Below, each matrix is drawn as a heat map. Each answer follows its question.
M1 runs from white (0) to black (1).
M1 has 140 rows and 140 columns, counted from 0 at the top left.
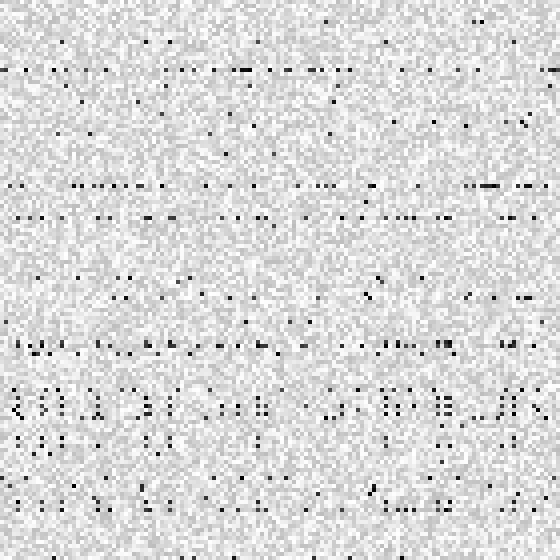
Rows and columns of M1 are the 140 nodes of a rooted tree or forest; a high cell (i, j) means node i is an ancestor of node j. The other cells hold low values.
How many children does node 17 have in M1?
4
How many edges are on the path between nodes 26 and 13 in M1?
4
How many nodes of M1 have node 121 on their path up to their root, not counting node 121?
5
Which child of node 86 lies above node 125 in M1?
54
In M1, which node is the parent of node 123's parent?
46
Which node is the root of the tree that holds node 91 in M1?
73
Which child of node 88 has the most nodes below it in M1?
69
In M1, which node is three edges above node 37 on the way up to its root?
127
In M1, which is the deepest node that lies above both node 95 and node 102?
97
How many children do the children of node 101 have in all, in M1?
5
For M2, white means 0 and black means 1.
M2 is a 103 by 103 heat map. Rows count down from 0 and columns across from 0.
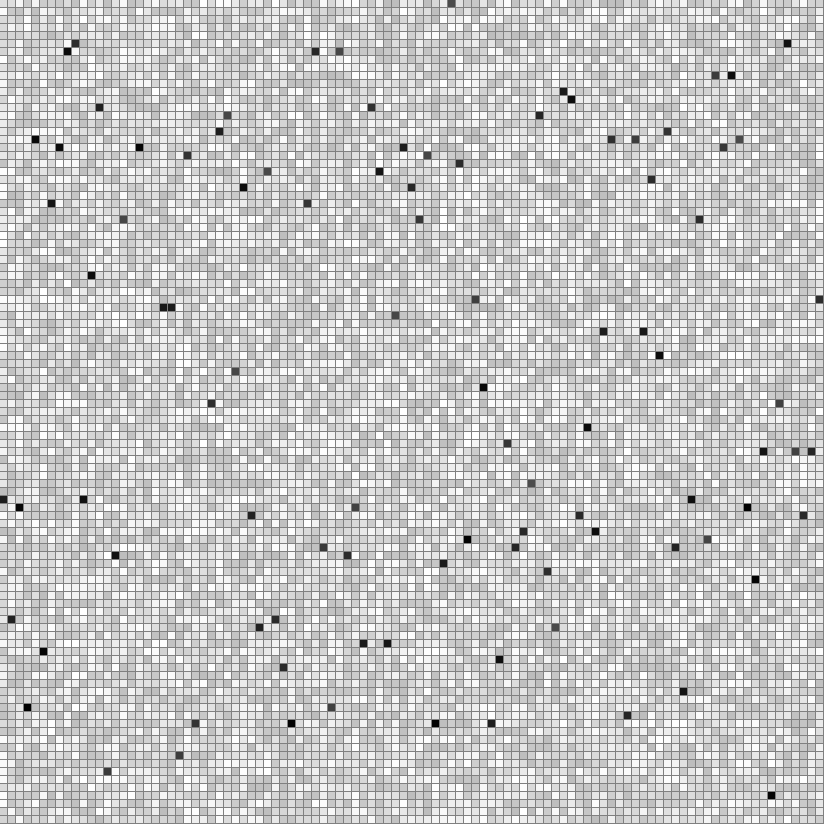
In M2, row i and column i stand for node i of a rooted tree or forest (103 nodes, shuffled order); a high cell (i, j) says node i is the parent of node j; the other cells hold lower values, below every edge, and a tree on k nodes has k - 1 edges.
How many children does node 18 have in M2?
4
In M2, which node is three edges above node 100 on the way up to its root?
71
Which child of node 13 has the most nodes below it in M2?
12
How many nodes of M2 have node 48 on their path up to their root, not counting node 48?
4
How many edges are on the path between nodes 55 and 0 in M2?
5
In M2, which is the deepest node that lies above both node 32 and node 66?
78
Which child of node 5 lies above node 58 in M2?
9
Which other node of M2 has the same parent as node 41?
3
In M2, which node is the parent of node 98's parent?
81
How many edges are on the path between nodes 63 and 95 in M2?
6
